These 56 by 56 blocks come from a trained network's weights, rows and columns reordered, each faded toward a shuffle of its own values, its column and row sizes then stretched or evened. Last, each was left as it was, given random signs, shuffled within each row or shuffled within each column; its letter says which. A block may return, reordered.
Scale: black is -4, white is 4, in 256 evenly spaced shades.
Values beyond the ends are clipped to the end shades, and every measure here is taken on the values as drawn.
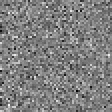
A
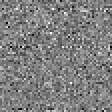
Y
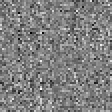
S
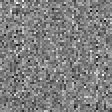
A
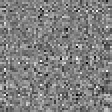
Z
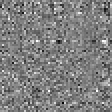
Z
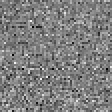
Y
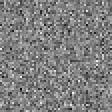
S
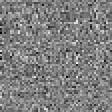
Z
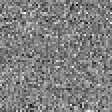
Y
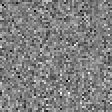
A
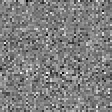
S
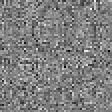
Z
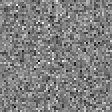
A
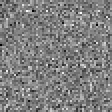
S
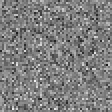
S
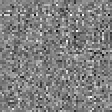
Z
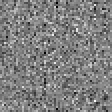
A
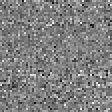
Y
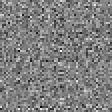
Z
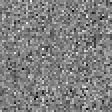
A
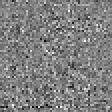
S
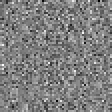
Z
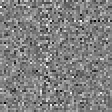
S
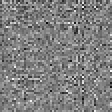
Z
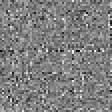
S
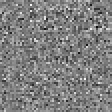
S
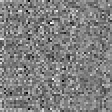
Z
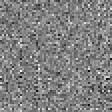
S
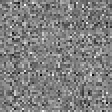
Z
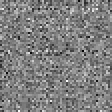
Z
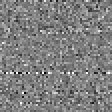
Y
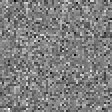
S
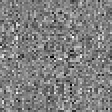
Z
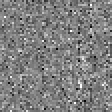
A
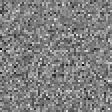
Y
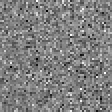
A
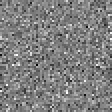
A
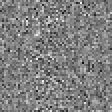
A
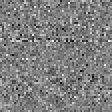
Y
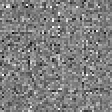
S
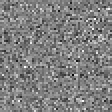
Y
